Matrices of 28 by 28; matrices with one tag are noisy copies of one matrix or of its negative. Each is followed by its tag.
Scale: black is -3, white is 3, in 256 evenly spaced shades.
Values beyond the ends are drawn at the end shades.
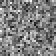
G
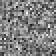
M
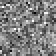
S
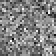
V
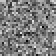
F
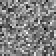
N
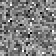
M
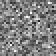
F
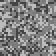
V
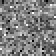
N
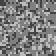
S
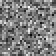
G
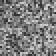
S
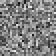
S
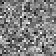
S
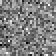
G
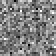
F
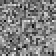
S
